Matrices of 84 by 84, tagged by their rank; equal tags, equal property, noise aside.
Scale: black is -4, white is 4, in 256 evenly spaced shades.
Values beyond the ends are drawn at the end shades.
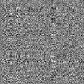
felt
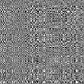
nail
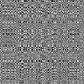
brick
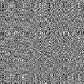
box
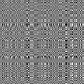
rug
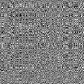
nail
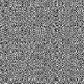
felt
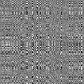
rug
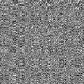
felt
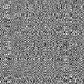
felt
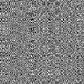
nail
